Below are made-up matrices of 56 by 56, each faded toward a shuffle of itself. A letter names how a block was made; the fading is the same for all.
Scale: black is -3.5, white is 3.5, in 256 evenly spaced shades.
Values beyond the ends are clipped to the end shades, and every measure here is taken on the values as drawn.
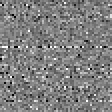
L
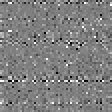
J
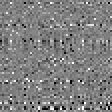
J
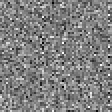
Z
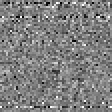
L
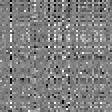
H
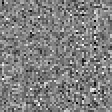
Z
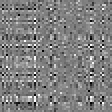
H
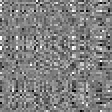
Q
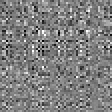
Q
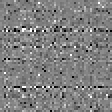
J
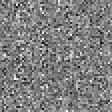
Z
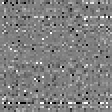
J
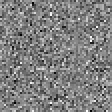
Z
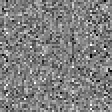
Z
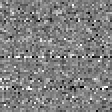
L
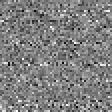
L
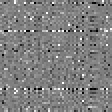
J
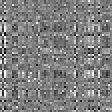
H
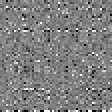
J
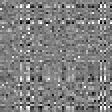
H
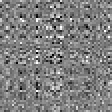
Q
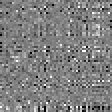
J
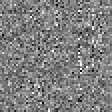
Z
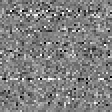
L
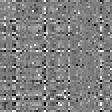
H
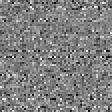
L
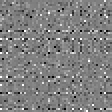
J
